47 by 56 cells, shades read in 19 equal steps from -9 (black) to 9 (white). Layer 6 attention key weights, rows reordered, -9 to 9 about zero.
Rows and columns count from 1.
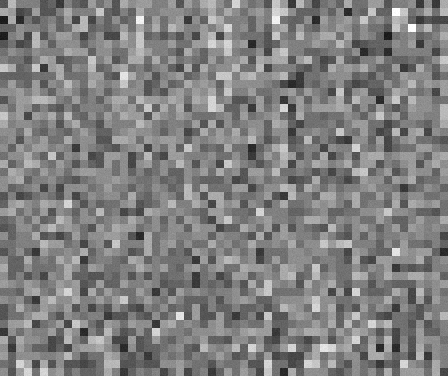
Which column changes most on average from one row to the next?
50
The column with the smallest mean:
11
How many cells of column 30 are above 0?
20
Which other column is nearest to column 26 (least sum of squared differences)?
30
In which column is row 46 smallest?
48
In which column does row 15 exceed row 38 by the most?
5
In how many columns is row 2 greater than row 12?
25
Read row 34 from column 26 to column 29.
-1 1 2 -1
